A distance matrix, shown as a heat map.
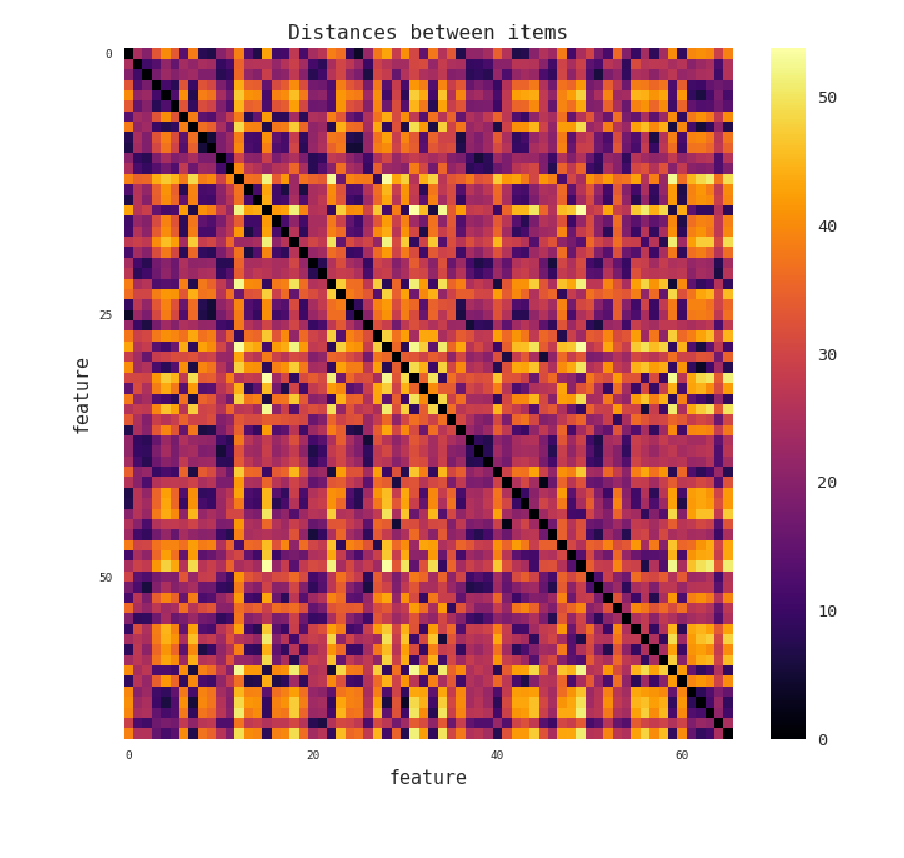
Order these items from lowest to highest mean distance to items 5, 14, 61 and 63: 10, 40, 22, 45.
40, 22, 10, 45
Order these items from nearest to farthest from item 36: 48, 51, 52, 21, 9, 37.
9, 48, 52, 51, 37, 21
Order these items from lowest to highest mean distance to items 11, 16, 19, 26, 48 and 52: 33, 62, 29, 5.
29, 5, 33, 62
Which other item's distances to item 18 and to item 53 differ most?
31
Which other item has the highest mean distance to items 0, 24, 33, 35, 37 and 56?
12
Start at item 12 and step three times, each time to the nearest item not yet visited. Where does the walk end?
23
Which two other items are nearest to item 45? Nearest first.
41, 29
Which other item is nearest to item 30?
62
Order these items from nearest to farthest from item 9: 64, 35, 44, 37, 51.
51, 37, 44, 64, 35
